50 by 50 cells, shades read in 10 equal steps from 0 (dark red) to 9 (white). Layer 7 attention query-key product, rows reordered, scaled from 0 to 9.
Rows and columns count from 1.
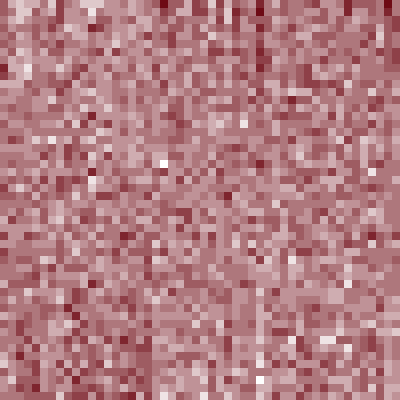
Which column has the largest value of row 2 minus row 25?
29
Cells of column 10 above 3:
34
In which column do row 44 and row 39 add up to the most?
44
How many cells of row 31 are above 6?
4
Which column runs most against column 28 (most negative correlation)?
3
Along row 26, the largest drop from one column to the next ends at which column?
36
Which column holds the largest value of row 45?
33
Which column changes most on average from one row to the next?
47
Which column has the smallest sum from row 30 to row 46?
19
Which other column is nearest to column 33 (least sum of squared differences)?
49
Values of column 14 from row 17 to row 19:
6 4 7
